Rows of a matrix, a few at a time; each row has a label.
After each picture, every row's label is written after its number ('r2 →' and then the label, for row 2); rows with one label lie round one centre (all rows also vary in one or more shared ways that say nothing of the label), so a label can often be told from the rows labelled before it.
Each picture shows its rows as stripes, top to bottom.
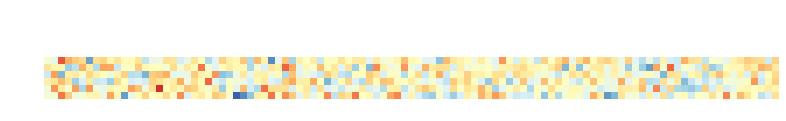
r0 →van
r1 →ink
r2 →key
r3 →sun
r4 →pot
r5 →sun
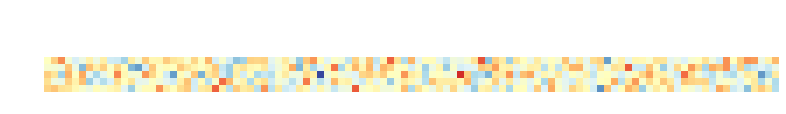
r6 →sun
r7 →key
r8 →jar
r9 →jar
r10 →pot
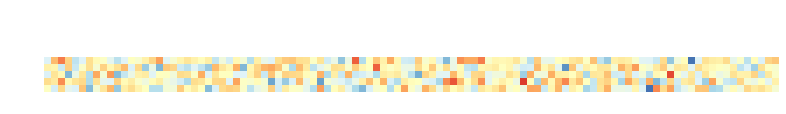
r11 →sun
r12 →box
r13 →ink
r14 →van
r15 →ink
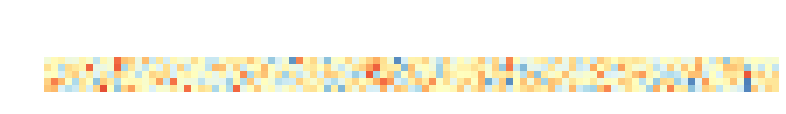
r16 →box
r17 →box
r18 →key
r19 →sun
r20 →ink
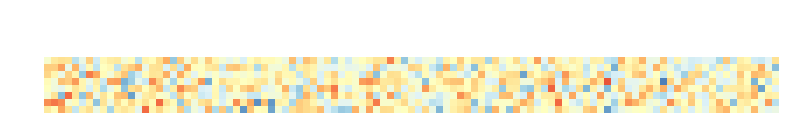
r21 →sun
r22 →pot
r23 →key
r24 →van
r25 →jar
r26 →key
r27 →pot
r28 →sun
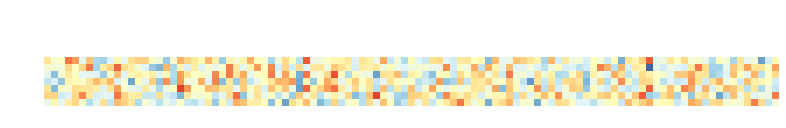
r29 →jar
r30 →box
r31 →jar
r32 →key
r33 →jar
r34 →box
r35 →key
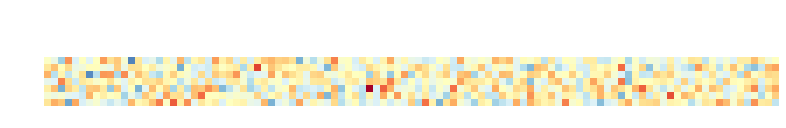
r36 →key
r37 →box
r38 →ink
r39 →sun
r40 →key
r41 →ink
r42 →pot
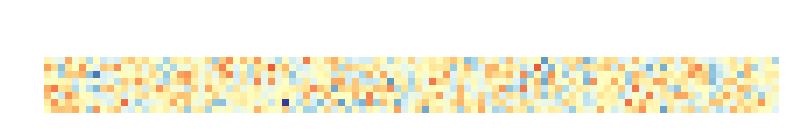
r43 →jar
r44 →box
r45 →jar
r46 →jar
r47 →sun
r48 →jar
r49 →key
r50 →van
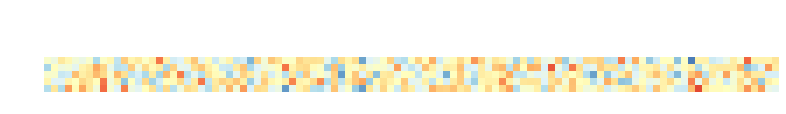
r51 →sun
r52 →ink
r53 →key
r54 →ink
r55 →key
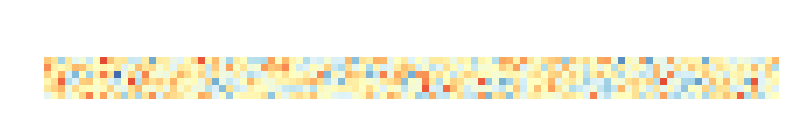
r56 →ink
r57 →pot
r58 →ink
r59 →sun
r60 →pot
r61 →sun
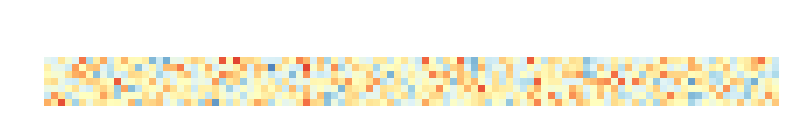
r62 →ink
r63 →key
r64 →jar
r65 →box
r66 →key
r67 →ink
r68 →sun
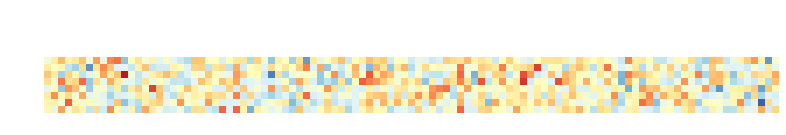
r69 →van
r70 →ink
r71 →key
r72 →van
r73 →jar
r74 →jar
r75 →jar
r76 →van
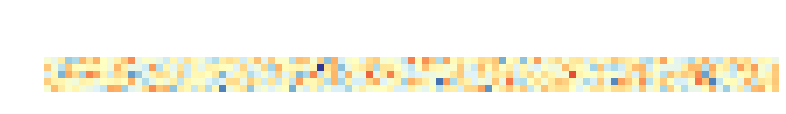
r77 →box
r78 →key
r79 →key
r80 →box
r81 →van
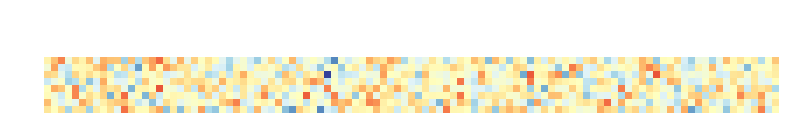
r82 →sun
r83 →key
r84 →ink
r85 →ink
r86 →pot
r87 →key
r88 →box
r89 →van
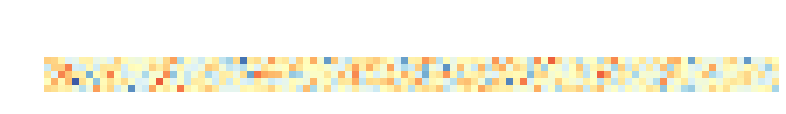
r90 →box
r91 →sun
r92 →van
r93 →sun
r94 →key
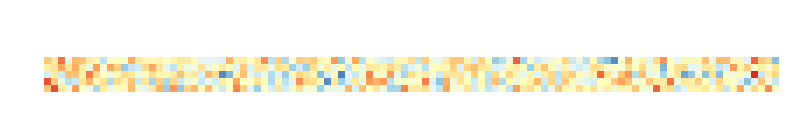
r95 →pot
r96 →van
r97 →key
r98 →box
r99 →pot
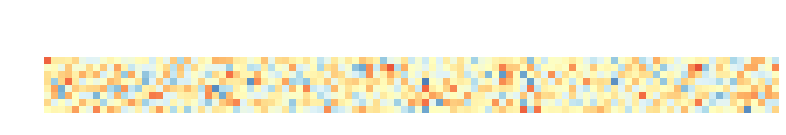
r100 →pot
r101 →key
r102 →box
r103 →van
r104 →key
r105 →jar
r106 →box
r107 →van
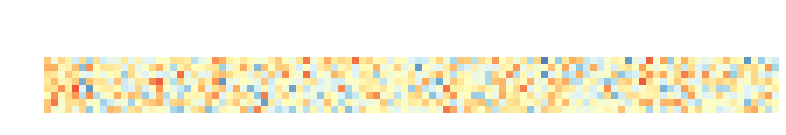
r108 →jar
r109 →pot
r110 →jar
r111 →pot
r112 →van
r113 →pot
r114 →jar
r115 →van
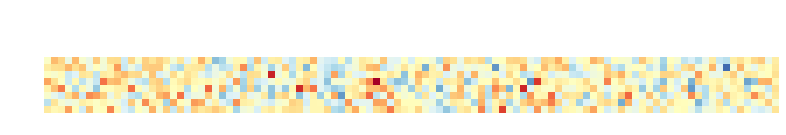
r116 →van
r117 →van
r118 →box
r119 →box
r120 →sun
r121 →key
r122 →ink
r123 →sun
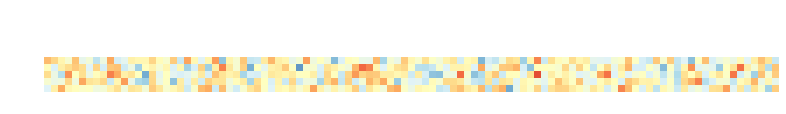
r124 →pot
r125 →van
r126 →box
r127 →key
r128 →sun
